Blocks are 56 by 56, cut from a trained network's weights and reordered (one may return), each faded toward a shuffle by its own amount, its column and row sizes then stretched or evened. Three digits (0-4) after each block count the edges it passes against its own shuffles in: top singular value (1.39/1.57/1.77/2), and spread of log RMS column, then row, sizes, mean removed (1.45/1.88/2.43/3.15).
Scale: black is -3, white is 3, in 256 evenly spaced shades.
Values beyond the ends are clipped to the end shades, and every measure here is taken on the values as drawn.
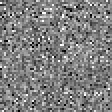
1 1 1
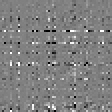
2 3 3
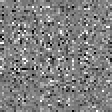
1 3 2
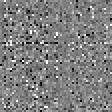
2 3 1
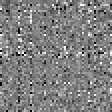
0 3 2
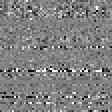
2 0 4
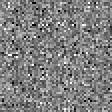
0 1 1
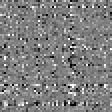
3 2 3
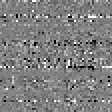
0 2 4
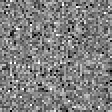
0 0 1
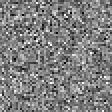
0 0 0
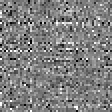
4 2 2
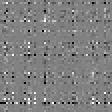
2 3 3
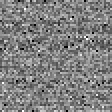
0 0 1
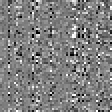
4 4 2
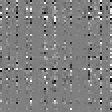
4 4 3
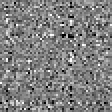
2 1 2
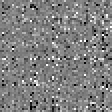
1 3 1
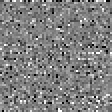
2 0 2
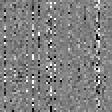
2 4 0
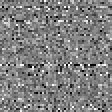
3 0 3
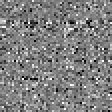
3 0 2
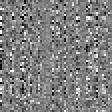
4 4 0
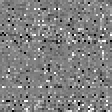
0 2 3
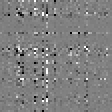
2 3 3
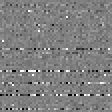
3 0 3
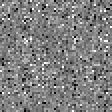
0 2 1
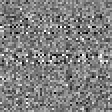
1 0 3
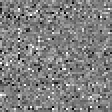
0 1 2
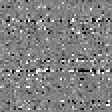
3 2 3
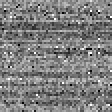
3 0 1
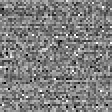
1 0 1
